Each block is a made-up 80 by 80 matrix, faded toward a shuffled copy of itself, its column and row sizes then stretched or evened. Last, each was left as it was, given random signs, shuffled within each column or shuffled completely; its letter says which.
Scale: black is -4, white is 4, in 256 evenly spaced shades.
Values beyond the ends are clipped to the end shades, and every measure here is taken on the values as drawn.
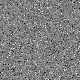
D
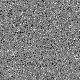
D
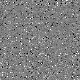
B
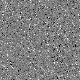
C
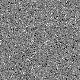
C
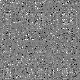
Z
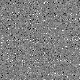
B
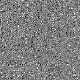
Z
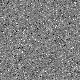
D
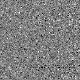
B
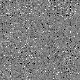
B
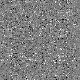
Z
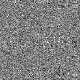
Z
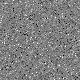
D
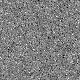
D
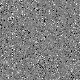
C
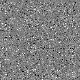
B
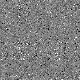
B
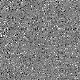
Z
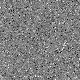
D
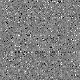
Z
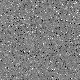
D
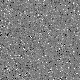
D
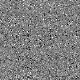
B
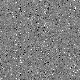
C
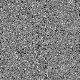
C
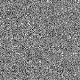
Z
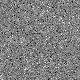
D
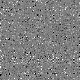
Z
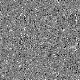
Z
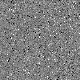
C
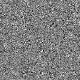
B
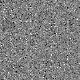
C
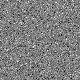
D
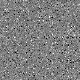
B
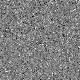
D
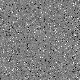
C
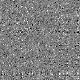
Z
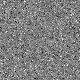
D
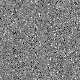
C
